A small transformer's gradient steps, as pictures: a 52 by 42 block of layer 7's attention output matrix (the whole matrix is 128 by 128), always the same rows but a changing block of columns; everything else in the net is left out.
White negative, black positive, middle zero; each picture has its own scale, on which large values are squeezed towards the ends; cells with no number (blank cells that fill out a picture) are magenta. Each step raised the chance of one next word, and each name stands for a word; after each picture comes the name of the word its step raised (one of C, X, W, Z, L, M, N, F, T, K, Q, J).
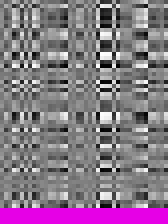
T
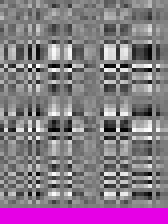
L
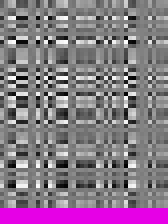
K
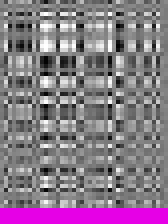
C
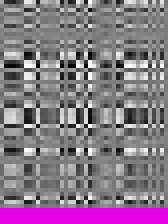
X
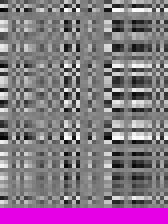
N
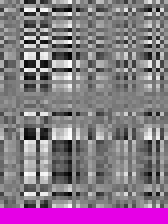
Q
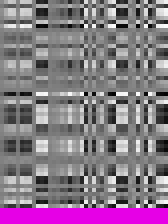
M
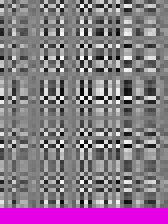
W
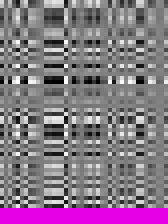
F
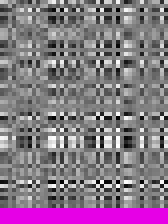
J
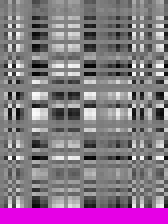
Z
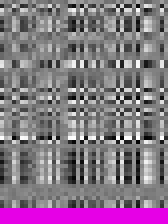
N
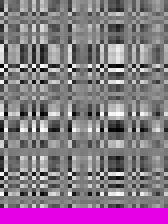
L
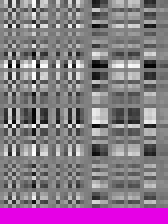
X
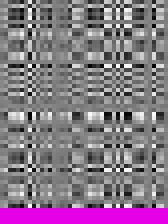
T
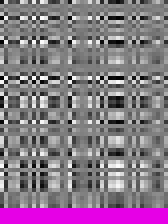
K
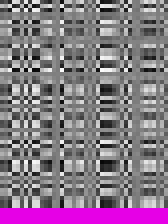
W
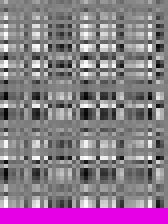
Z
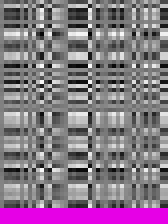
T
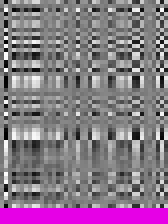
Q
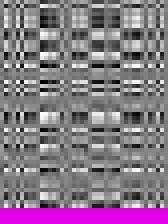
T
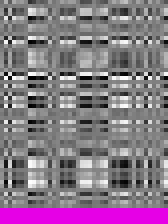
K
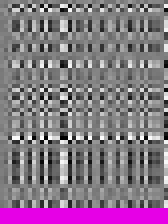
N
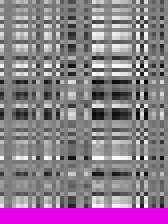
Z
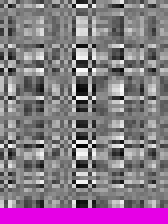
W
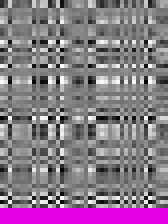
F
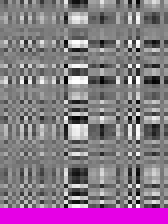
F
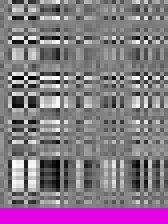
K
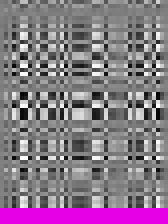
Z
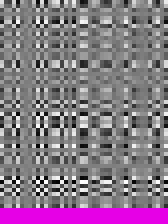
J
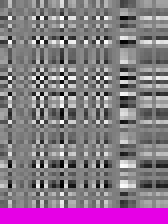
K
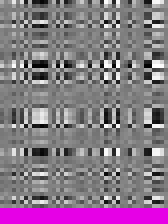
X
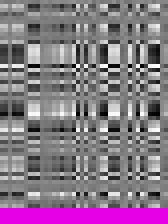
L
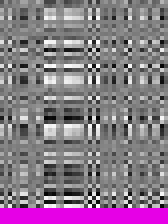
F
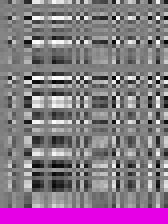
K
